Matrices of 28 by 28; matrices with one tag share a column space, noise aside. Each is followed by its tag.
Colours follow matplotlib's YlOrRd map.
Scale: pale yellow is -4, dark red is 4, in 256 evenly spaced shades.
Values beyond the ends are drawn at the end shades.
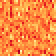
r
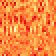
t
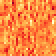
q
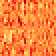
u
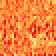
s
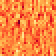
q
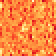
r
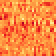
t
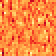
u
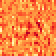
s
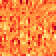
s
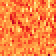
t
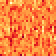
s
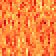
q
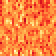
u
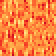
u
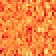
r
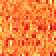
s
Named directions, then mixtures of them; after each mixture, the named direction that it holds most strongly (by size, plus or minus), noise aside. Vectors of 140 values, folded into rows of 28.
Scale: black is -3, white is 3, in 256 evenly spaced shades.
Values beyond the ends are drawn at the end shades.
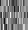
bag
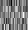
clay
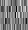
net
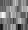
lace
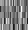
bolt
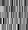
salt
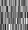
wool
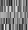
clay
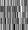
bolt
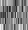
lace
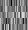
clay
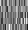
wool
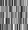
bolt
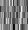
bolt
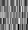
salt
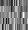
clay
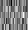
clay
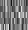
clay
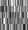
bag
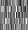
net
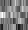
lace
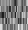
lace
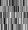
bag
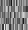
clay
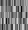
bolt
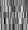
bolt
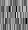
net
